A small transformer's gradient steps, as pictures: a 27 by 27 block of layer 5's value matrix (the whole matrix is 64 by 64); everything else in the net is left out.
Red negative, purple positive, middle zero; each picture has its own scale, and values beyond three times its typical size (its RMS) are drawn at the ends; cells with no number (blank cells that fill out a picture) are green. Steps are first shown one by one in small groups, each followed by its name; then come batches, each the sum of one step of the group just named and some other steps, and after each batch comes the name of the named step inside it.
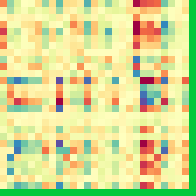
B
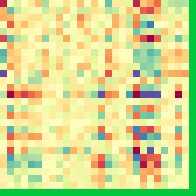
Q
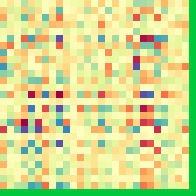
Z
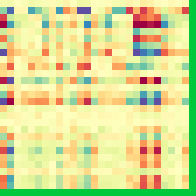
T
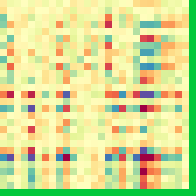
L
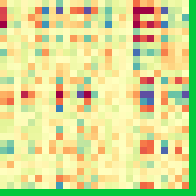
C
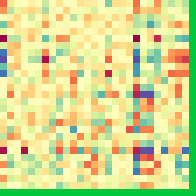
Q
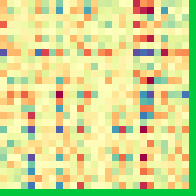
C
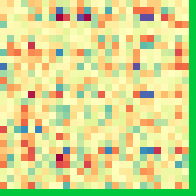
Z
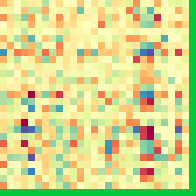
Z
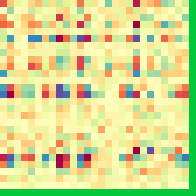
Q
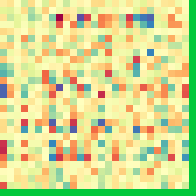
Z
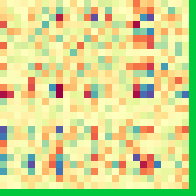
C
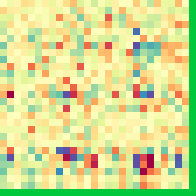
L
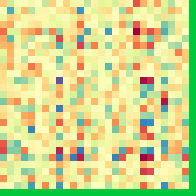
B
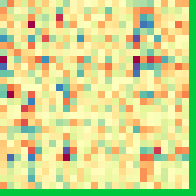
Z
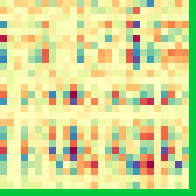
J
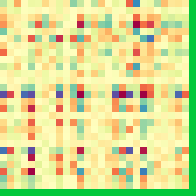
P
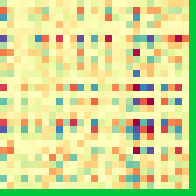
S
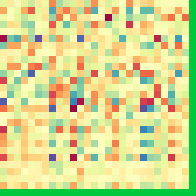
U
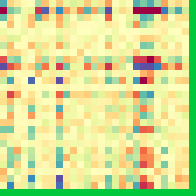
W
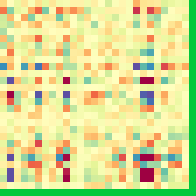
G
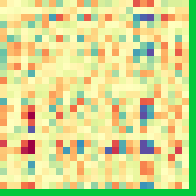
U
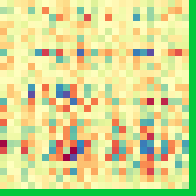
J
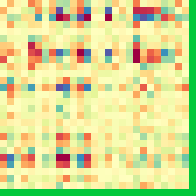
W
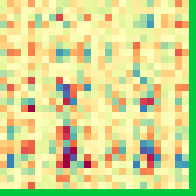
J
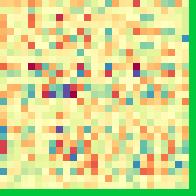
J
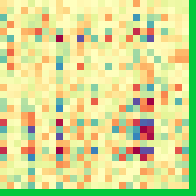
S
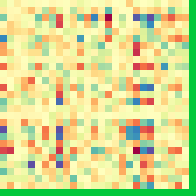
S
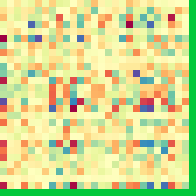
U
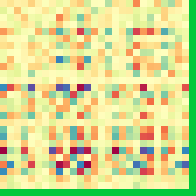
J
